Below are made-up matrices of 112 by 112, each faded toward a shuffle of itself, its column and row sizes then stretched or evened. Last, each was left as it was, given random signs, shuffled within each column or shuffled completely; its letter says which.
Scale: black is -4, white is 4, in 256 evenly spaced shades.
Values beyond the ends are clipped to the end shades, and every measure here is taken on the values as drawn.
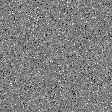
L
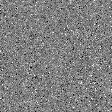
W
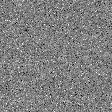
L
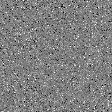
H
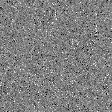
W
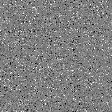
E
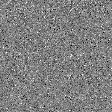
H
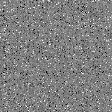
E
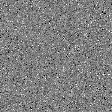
W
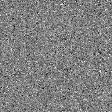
H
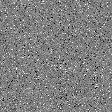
W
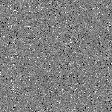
E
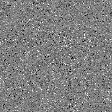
E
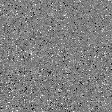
H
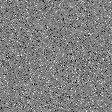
L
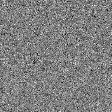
H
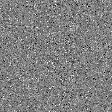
H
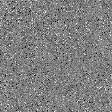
E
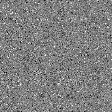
E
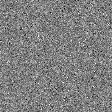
W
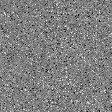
H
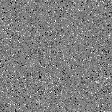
E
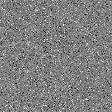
W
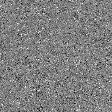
H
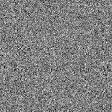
E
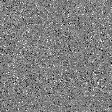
H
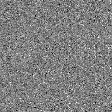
E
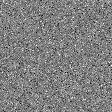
L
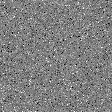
L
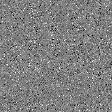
E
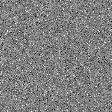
W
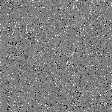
H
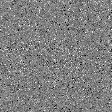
H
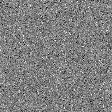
W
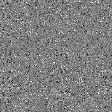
E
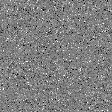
E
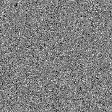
W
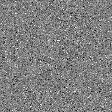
H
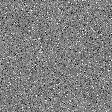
L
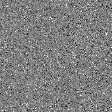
H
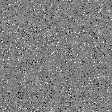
H
